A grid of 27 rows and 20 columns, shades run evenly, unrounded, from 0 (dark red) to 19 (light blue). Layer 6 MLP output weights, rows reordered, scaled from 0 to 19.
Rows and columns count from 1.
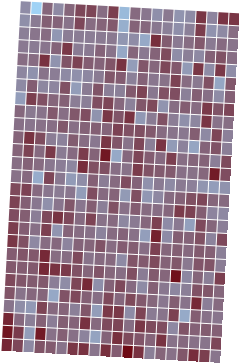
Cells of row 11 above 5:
17
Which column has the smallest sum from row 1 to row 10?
9
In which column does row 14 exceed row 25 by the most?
13
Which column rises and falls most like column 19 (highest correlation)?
7
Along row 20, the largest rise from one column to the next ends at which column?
5
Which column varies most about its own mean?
10
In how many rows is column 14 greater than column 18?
10
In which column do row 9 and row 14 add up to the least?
11
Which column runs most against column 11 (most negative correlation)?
3
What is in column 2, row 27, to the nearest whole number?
6
